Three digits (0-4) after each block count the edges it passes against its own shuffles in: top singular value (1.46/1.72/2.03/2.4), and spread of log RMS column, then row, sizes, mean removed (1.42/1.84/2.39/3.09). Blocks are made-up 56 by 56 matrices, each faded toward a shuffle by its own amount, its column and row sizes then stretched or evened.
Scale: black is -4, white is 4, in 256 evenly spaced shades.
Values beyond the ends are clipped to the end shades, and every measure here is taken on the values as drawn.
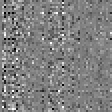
2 4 2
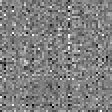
3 2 2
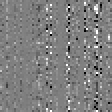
3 4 0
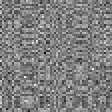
4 2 0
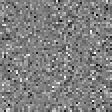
2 2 0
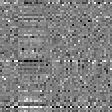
4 0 3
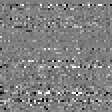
1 0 4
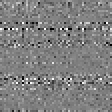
3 1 4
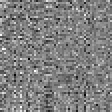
3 2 1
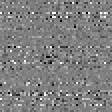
2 0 4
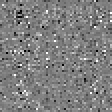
1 2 2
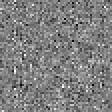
1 2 0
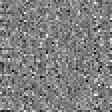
2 2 0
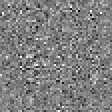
3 1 1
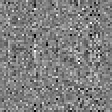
3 2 1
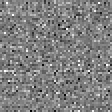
1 0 2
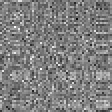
3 0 0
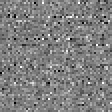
0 1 3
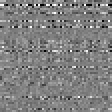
4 0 4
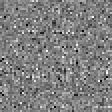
0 0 1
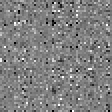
0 3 2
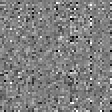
2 3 2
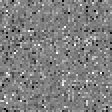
0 1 1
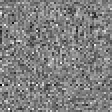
1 0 1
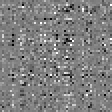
2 3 3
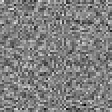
3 0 1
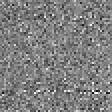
1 1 2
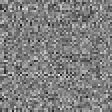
3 0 2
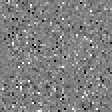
0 1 0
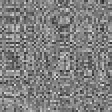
4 2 2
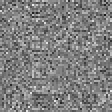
2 0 0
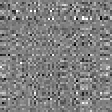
4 2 3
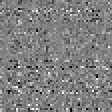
1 2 3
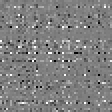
0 2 4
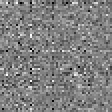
2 2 3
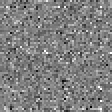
0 1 2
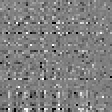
4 2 3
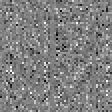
1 3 0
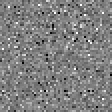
0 1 1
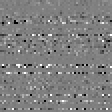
1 0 4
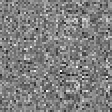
2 2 1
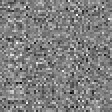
2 1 2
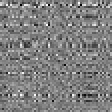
4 1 4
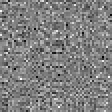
3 0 0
